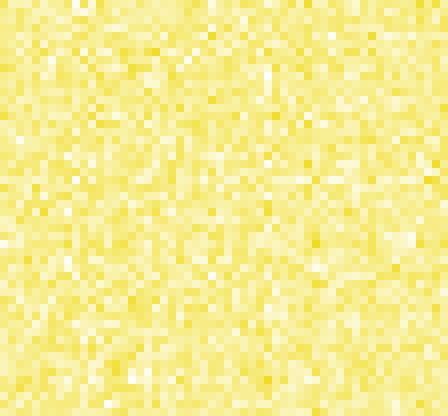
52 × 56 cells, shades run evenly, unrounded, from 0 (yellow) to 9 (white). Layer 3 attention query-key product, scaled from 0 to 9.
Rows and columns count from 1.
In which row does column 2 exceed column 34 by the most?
48
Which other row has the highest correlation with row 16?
1
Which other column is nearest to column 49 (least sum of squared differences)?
32
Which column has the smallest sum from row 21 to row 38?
47
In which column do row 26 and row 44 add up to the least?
34
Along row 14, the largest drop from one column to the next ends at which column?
13
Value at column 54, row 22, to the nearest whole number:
8
